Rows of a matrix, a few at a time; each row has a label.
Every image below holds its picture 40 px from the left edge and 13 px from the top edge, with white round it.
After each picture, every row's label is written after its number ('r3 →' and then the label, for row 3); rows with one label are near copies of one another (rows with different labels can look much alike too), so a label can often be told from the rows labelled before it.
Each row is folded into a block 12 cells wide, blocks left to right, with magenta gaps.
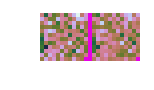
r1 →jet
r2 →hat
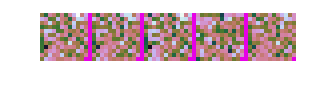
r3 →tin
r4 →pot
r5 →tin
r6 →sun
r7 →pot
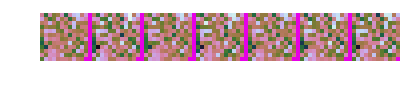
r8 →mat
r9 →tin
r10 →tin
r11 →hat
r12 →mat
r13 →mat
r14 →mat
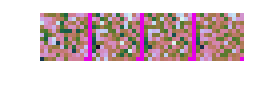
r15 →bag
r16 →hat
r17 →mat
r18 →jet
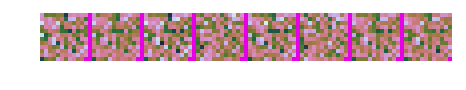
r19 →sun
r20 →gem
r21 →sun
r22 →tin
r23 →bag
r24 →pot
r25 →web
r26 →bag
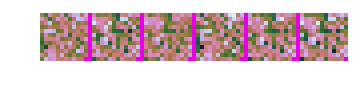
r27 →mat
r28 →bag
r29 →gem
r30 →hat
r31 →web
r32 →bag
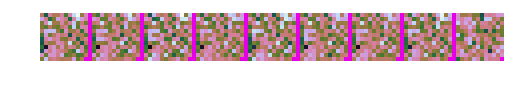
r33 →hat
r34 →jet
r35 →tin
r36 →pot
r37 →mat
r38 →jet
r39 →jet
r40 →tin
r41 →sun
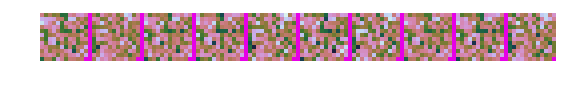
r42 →bag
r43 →hat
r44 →bag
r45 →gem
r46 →hat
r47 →sun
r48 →mat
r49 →bag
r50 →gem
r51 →hat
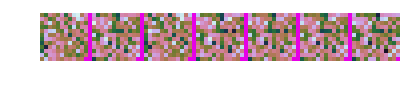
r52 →hat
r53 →gem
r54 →mat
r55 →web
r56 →gem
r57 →gem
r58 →sun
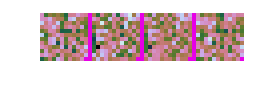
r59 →gem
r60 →jet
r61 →jet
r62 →gem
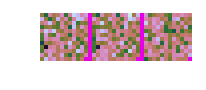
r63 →pot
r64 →jet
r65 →gem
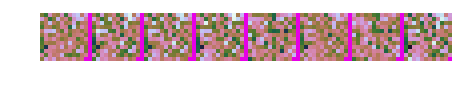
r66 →pot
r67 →mat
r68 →mat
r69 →tin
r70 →bag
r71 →jet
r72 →web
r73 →pot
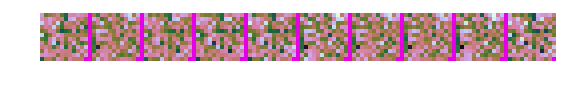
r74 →gem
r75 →tin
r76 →web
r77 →bag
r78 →gem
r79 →tin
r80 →jet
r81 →jet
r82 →jet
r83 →web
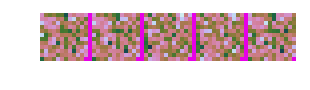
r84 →sun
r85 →web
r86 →tin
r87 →hat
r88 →web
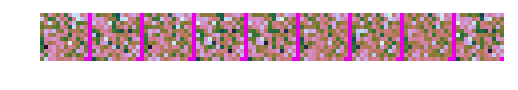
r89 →pot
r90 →web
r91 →pot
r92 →bag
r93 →bag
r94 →mat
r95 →mat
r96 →mat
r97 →sun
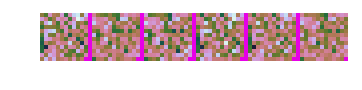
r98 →hat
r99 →bag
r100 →web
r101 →mat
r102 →jet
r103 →bag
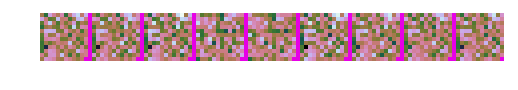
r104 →tin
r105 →jet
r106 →tin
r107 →gem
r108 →web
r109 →jet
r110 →hat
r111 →pot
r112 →tin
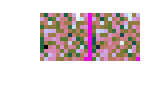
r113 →tin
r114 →mat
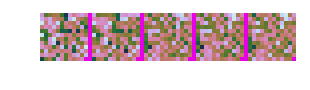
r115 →gem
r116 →sun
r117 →pot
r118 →hat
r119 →mat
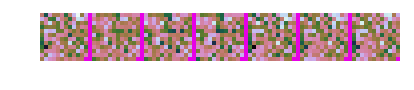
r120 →tin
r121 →sun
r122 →web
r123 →gem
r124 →pot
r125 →pot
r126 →hat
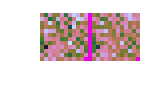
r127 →pot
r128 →hat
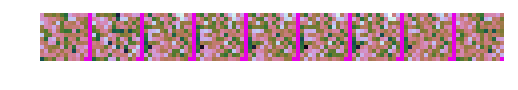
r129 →bag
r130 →sun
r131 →hat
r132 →jet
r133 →tin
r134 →jet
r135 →tin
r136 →mat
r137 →web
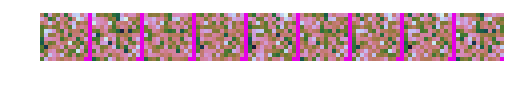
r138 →mat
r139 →web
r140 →bag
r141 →jet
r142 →hat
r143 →sun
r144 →mat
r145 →tin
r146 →gem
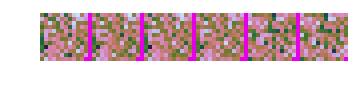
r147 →pot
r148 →tin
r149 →hat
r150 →mat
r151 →gem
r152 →sun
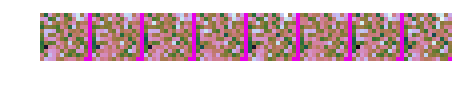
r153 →tin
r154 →hat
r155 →jet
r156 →mat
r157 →tin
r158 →mat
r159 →jet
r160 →mat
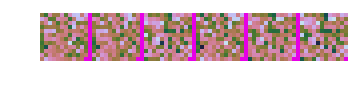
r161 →pot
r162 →hat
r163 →gem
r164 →pot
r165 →bag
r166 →sun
